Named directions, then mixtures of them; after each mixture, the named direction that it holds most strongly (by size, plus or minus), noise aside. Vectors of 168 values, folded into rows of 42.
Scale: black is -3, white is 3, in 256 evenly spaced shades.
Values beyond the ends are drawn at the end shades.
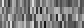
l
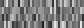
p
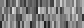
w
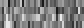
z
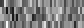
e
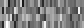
z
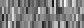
p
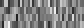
p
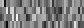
e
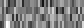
z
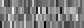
l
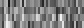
z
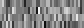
l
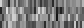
e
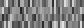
p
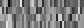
l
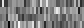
l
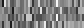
l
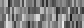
z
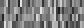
p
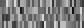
p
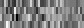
e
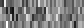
e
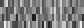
p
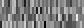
l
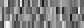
z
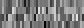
w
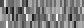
e
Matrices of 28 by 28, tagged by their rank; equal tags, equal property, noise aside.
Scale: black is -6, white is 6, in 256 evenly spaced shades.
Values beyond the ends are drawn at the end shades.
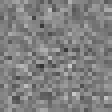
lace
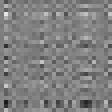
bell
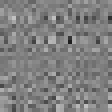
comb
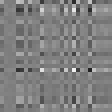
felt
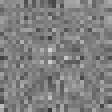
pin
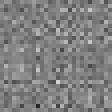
pin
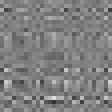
bell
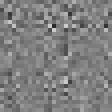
pin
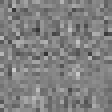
lace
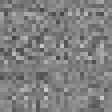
lace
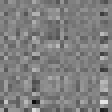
bell
